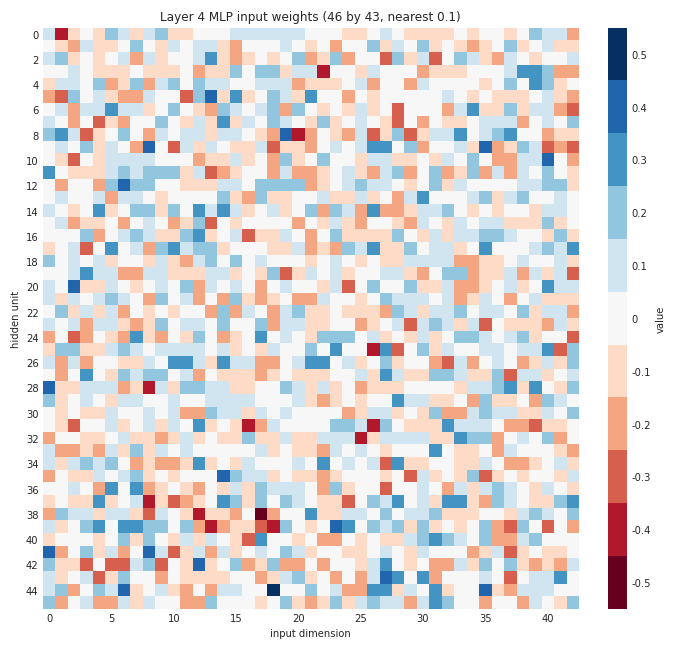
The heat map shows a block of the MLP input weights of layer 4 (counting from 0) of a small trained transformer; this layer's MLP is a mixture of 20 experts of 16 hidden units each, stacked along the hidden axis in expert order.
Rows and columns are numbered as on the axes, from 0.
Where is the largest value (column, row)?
18, 44
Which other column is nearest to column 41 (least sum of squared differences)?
20
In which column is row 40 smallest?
16
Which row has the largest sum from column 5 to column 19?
12
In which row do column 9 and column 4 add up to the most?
39
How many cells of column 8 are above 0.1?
9
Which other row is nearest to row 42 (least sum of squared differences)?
15
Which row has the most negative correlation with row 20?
24
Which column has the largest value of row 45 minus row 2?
31
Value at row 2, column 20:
0.2
